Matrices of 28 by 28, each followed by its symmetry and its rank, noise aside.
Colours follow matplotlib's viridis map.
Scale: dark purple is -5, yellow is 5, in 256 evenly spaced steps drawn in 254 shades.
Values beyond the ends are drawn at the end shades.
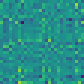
no symmetry, rank four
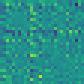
antisymmetric, rank four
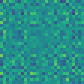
no symmetry, rank three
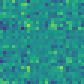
no symmetry, rank three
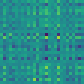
no symmetry, rank two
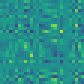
no symmetry, rank three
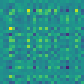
symmetric, rank two
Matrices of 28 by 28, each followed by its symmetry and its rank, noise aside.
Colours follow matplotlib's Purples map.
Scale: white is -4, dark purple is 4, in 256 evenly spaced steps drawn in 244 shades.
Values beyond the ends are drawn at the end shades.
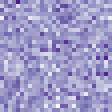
antisymmetric, rank six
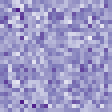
no symmetry, rank six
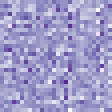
no symmetry, rank seven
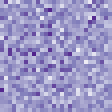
no symmetry, rank seven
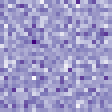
no symmetry, rank six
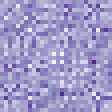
symmetric, rank five
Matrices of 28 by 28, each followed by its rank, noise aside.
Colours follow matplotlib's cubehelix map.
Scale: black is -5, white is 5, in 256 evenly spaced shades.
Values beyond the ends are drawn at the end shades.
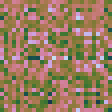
four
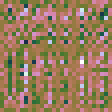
four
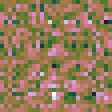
four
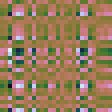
one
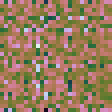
four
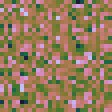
four
